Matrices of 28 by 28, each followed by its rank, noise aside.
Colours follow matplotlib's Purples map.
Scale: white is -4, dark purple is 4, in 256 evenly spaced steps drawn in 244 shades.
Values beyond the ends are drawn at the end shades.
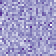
eight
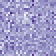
seven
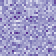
seven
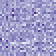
five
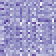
five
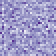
eight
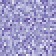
eight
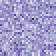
seven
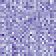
seven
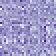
six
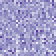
seven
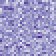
six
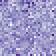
seven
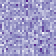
five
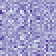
six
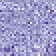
seven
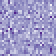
five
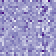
five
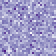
eight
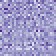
five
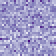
eight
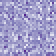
five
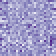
six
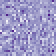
seven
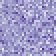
eight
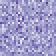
eight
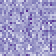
seven
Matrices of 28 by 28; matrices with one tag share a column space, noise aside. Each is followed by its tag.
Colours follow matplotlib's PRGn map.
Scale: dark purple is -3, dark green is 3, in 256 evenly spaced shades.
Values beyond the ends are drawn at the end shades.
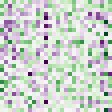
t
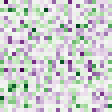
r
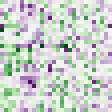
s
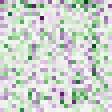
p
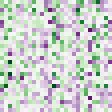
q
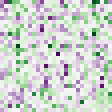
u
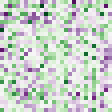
p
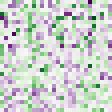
u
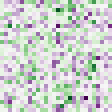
r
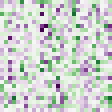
r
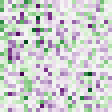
t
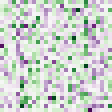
r
